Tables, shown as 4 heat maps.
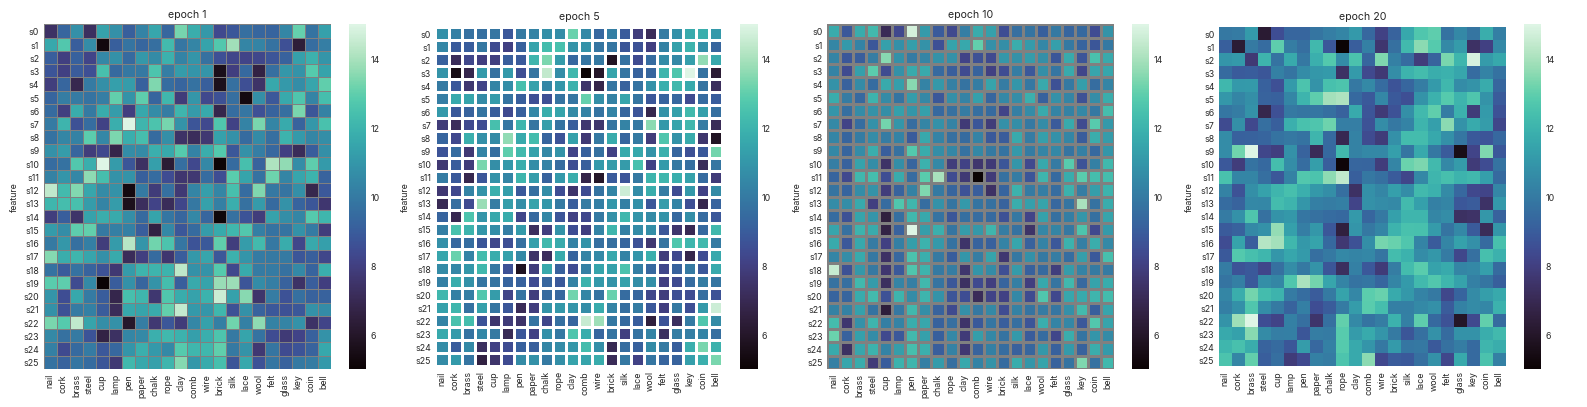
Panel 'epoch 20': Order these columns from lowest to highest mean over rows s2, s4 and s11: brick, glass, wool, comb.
brick, comb, wool, glass
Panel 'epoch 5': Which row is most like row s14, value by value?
s12
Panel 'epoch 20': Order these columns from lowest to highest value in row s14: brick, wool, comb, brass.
comb, wool, brick, brass
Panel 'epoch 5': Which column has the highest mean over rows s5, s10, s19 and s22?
comb
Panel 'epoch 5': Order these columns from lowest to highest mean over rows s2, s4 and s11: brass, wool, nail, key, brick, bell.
brass, brick, bell, nail, wool, key
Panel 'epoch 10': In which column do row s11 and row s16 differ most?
comb
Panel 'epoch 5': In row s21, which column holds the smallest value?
pen
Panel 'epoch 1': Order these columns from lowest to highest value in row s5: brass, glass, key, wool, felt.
felt, brass, wool, glass, key
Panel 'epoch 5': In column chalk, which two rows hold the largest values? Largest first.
s3, s2
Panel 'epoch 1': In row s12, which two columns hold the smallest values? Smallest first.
pen, coin
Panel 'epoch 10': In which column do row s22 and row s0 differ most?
coin
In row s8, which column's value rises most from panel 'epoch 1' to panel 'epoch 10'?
comb
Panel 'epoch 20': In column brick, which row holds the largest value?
s16
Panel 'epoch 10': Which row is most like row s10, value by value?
s19
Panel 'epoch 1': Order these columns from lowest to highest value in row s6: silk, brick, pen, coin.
brick, pen, coin, silk
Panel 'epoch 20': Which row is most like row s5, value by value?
s11
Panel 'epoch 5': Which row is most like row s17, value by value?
s15
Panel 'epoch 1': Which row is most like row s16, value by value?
s7
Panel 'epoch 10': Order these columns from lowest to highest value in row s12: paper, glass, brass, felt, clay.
clay, felt, brass, glass, paper
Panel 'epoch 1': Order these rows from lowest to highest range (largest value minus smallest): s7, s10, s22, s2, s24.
s2, s24, s7, s22, s10
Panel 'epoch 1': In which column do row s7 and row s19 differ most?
silk
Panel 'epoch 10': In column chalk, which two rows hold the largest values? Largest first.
s11, s15
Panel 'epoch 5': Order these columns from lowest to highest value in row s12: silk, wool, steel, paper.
paper, steel, wool, silk
